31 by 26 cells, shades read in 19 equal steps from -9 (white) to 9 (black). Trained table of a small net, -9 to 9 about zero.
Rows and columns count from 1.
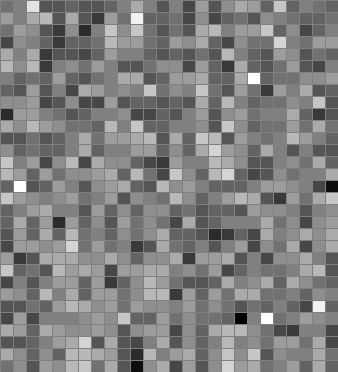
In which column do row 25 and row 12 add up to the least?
12
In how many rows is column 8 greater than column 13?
9
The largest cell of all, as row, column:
27, 19
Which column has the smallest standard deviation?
23
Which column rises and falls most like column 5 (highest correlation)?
13
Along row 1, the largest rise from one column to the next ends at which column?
4
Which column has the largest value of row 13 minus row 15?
26
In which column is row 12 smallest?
16
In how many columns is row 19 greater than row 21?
12
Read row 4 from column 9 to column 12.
-4 -2 -2 1
